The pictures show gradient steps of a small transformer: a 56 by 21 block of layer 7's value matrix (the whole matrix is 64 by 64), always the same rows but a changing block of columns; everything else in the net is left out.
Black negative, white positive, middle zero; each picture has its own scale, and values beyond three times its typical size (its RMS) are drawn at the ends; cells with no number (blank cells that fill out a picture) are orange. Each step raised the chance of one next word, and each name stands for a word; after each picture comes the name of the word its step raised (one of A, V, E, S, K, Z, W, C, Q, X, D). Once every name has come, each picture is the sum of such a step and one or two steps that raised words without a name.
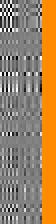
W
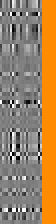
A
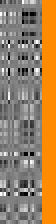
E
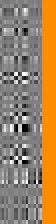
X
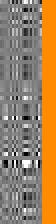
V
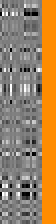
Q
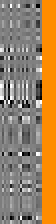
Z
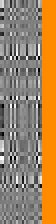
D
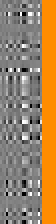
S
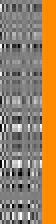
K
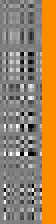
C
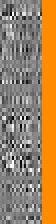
K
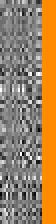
Q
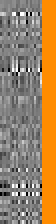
S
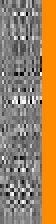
A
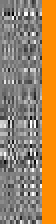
E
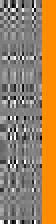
D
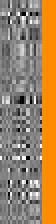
A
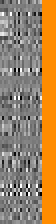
E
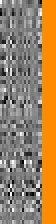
E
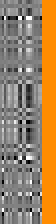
S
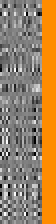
Q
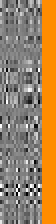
S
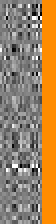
K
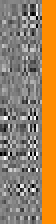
C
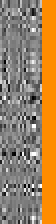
C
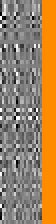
K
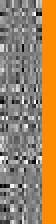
A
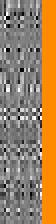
Q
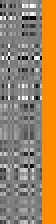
D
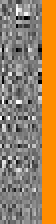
K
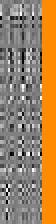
C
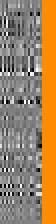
A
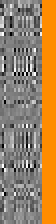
K
